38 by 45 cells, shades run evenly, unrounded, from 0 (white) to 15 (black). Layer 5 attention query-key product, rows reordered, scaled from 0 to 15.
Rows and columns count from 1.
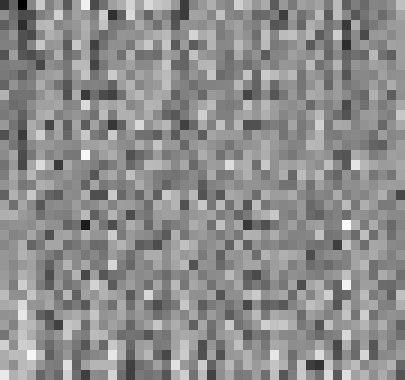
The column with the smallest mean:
27
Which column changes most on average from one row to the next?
10
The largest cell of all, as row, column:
1, 3
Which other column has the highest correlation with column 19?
38
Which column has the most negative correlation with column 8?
15
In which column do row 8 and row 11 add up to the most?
39
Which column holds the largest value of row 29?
34
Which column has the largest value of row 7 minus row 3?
5
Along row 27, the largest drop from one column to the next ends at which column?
13
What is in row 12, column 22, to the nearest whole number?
6
